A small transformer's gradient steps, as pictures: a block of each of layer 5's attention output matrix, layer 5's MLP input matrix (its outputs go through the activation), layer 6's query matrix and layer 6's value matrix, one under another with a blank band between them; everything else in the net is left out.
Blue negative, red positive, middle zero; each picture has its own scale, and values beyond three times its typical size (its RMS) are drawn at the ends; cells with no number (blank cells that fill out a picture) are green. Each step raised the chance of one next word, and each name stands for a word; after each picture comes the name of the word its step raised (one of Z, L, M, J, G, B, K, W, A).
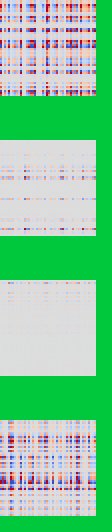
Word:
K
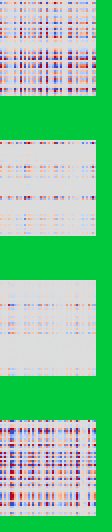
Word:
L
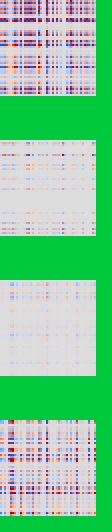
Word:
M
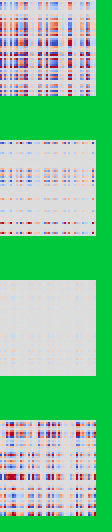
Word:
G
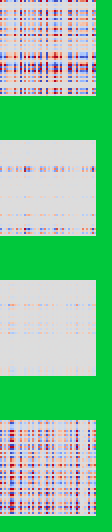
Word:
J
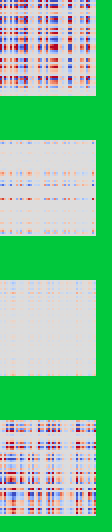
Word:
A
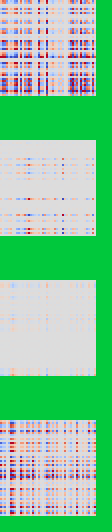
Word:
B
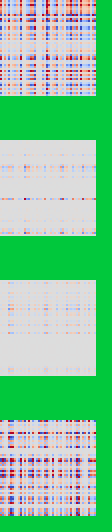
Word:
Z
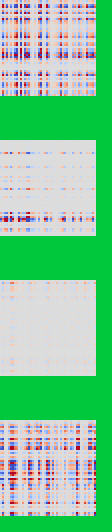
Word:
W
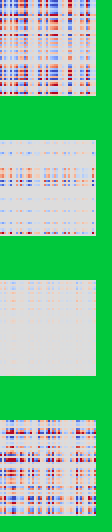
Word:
Z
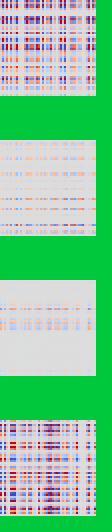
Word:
A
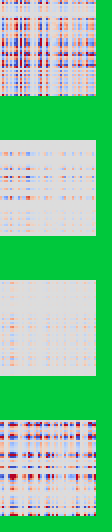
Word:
G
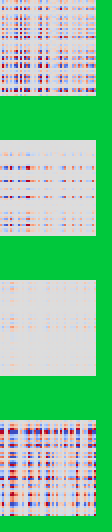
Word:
L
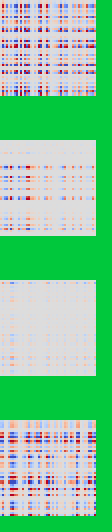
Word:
K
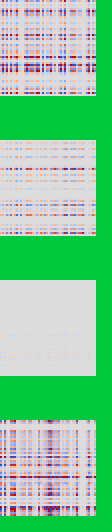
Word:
J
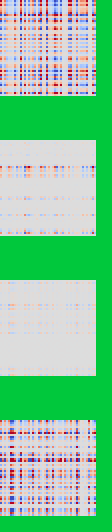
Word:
Z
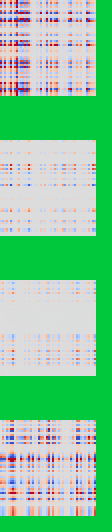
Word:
M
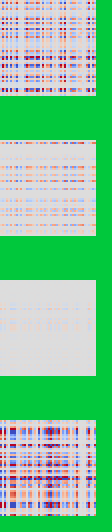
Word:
L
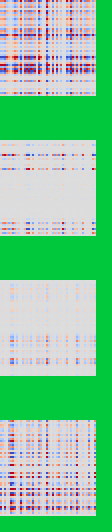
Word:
J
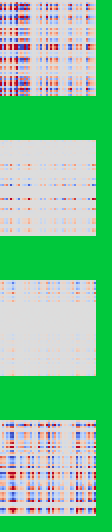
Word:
A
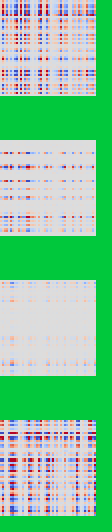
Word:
Z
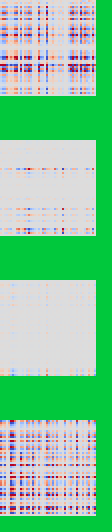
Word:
J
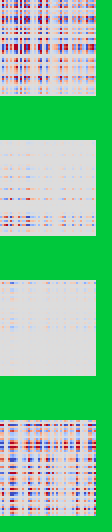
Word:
A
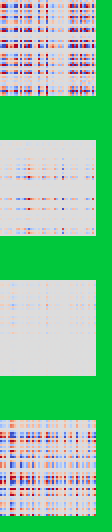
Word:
K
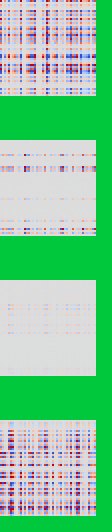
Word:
J
